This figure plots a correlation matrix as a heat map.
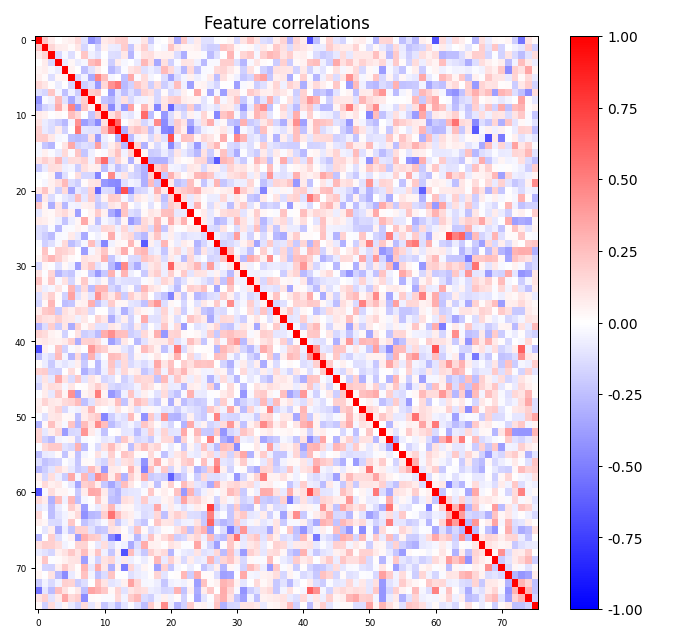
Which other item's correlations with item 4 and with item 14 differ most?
20
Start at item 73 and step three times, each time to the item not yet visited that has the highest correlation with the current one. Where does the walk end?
51
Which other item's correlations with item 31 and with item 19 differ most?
11
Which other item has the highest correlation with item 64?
62
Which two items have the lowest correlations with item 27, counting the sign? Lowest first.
16, 10
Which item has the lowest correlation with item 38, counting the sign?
61
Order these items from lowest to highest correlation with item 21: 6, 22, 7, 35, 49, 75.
75, 49, 7, 35, 22, 6
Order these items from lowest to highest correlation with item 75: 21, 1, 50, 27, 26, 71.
21, 1, 26, 71, 27, 50
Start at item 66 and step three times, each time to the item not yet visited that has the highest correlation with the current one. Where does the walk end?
13
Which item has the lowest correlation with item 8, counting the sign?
0
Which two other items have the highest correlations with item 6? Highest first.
12, 11
